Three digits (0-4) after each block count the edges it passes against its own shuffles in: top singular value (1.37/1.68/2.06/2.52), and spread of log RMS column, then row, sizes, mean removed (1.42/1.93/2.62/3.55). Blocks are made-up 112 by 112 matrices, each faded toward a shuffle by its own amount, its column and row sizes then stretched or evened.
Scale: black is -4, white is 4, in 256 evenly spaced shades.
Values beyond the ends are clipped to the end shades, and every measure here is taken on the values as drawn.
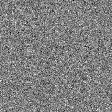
2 0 0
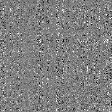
0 4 2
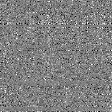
2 1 3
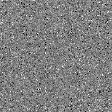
0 2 1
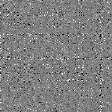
1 3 3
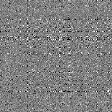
4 2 3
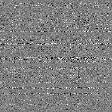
0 2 4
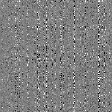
3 4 1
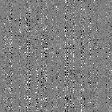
3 4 2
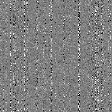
3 4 0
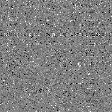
3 1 2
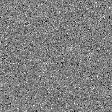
0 1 1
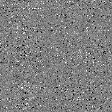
0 2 2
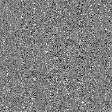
1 3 0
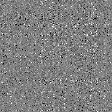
2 2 2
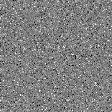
2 1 0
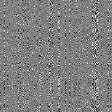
4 4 1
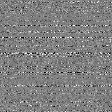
3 0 4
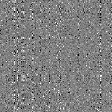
4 3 1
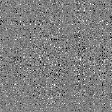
1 3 3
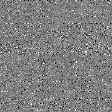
1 1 3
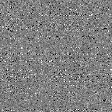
2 1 3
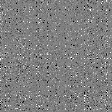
0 3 2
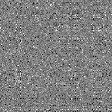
3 2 2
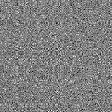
4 1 1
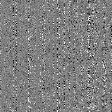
1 4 0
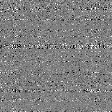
2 2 4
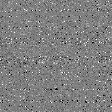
1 2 3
